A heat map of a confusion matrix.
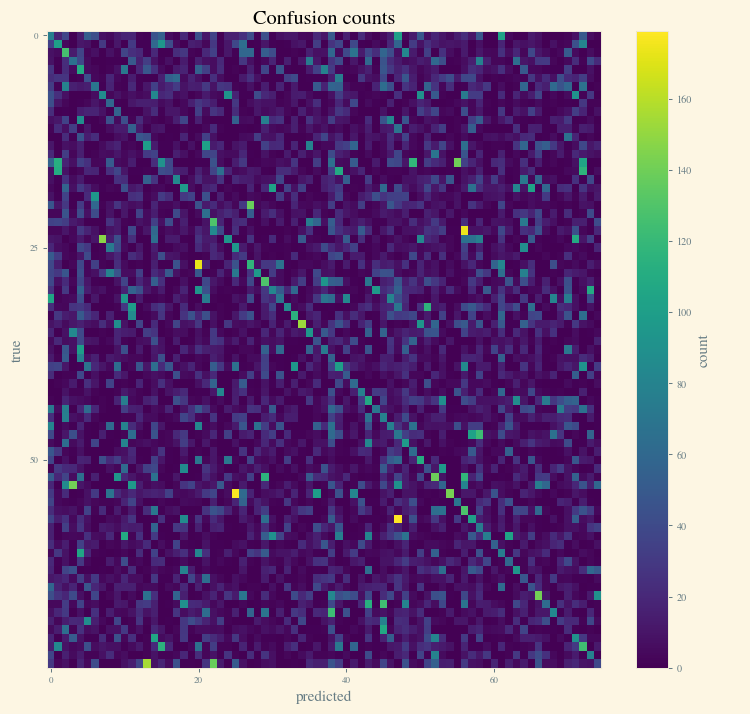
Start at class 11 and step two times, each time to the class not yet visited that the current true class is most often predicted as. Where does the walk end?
58
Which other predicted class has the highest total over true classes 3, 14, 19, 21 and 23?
56
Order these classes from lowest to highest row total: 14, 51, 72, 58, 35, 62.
62, 14, 58, 51, 35, 72
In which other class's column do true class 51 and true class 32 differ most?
11
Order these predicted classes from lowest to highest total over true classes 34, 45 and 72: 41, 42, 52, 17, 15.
42, 17, 41, 52, 15
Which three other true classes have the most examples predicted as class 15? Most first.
72, 1, 0
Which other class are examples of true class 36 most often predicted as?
49
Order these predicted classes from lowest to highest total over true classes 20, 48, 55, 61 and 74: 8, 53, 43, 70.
8, 53, 70, 43
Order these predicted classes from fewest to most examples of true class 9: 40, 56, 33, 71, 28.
33, 28, 40, 71, 56
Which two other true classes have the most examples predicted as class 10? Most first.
59, 31
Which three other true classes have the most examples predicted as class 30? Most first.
18, 59, 44
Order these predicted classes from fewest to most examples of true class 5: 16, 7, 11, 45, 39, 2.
7, 11, 2, 45, 16, 39
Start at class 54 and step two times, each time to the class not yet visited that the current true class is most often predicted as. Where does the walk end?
64
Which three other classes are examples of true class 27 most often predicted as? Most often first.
20, 61, 31
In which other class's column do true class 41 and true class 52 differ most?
29
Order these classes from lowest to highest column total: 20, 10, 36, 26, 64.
26, 36, 64, 10, 20
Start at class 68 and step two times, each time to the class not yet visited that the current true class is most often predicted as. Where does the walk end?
4
